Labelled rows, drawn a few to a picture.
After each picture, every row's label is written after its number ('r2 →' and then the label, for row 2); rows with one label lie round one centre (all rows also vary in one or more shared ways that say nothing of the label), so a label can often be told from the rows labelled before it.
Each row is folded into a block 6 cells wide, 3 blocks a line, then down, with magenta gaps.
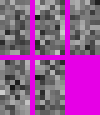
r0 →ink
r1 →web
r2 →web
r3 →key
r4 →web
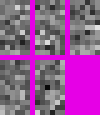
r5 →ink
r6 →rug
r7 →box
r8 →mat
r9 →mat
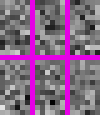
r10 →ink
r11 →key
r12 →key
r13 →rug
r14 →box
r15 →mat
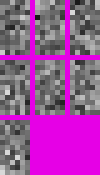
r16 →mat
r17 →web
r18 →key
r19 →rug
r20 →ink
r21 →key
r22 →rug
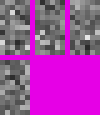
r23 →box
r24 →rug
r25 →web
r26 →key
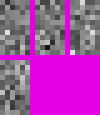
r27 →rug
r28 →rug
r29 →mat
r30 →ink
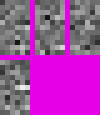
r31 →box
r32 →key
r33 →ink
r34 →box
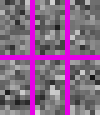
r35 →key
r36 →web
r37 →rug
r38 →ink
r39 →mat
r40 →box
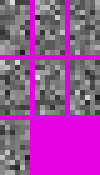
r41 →mat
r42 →web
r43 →key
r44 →web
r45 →ink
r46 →rug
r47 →rug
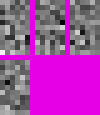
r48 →rug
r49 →box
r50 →rug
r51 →ink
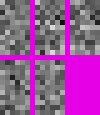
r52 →rug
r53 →box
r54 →box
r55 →key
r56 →web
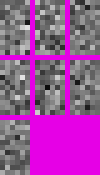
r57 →box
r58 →ink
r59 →rug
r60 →web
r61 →mat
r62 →web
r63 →ink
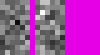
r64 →key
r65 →ink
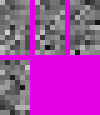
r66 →rug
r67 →rug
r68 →box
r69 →key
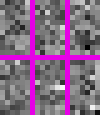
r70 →key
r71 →box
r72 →ink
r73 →web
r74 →box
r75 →key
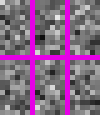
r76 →web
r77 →mat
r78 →ink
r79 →ink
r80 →mat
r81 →ink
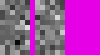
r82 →box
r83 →web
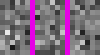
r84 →rug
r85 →web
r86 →rug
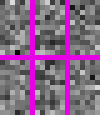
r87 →mat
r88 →ink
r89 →box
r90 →mat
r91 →box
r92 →box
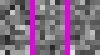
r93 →box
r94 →web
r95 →mat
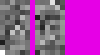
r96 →mat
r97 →web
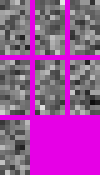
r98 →ink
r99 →key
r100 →mat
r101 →mat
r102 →ink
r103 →ink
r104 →key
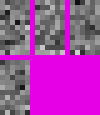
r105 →box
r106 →ink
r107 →key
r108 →key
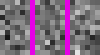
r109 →web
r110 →rug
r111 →ink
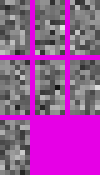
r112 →mat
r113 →box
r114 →rug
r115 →web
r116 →key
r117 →box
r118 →mat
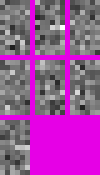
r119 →rug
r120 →box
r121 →box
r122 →ink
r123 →web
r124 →rug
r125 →box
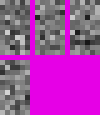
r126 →rug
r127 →web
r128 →ink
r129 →rug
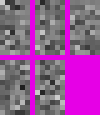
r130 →rug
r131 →rug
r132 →ink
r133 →mat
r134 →key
